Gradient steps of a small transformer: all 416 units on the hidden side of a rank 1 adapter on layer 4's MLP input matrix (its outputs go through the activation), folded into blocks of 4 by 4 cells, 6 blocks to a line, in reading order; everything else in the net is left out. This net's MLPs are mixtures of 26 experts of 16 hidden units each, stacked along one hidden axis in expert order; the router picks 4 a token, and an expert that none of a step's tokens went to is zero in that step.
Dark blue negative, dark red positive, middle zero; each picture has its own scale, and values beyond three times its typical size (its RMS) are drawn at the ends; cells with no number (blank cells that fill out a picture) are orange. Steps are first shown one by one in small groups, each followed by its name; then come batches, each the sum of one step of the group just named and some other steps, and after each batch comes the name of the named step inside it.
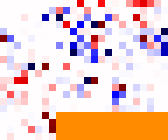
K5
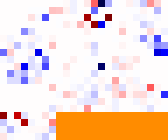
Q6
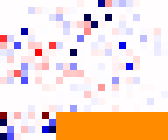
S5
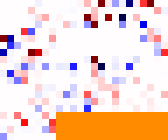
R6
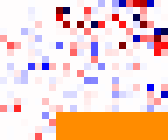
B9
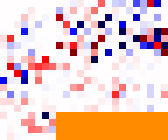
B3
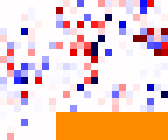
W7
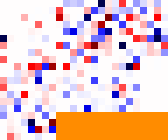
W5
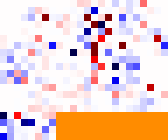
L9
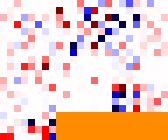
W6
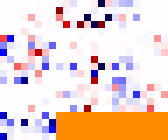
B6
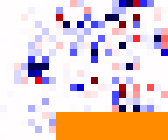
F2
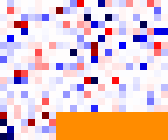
S5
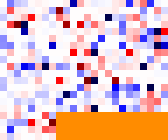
W7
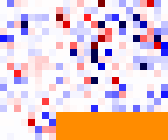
B3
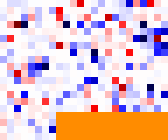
F2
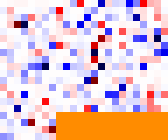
B6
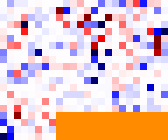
B9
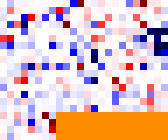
K5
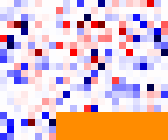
B6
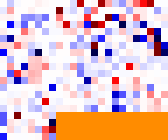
W6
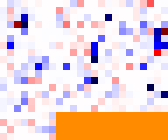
W7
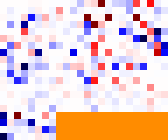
L9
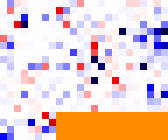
K5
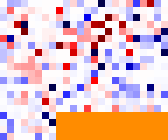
B6
